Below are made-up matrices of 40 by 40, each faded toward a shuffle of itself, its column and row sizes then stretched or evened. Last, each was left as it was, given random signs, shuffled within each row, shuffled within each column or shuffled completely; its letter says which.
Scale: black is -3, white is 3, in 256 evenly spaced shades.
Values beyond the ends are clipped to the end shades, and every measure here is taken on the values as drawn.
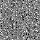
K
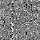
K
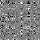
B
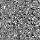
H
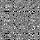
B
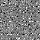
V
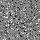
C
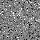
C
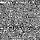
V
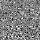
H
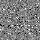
V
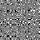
B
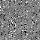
K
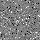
C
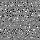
V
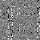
K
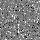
C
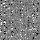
K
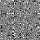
B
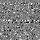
V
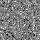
C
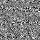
V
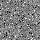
C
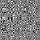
B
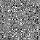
H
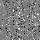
K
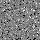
C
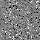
K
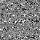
V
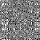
B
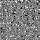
V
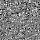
V
